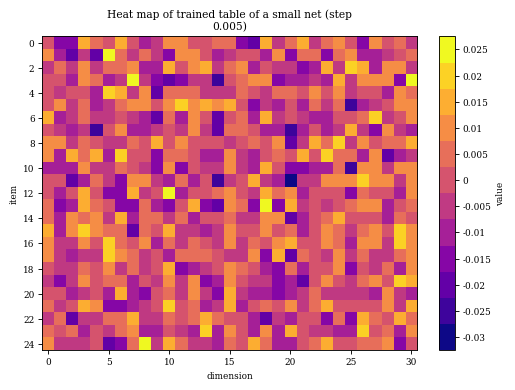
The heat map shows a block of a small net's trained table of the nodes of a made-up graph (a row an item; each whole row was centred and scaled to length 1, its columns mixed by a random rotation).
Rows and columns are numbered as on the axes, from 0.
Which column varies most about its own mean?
20
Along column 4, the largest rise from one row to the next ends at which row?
8
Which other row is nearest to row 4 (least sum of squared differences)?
16
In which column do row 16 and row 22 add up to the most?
29
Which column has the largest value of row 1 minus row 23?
5
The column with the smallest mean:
14
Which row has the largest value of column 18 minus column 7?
13
